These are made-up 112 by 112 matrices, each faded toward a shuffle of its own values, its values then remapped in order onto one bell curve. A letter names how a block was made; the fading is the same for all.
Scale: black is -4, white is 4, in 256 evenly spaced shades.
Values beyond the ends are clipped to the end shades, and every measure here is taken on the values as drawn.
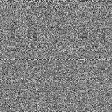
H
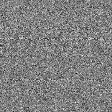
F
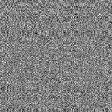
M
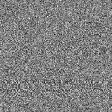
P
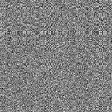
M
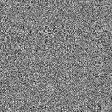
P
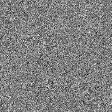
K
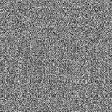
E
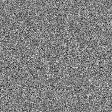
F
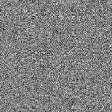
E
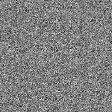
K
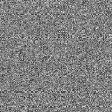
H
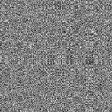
M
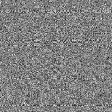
H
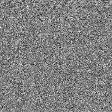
K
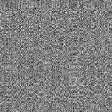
M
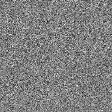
K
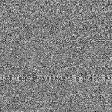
H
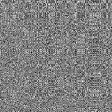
M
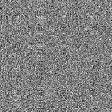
E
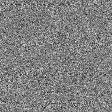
F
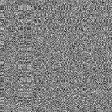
M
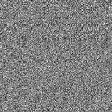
E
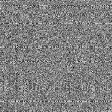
H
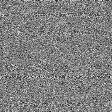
F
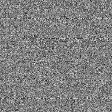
F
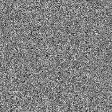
K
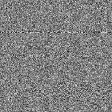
H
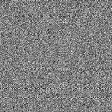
H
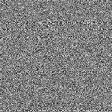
H
